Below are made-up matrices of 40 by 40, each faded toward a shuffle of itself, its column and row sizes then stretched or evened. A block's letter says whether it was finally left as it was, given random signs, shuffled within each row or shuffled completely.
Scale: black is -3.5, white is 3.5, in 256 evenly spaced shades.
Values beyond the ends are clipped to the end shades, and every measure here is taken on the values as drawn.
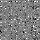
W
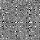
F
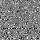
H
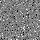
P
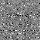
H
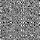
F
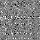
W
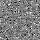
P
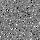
P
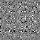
W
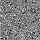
P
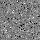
P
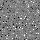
P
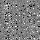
W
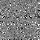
W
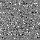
H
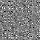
F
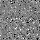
H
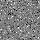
P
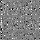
W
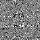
W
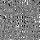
F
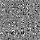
W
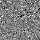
H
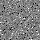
P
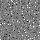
P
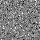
P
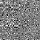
F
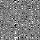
F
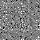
W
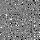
W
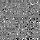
W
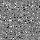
H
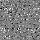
H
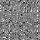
F
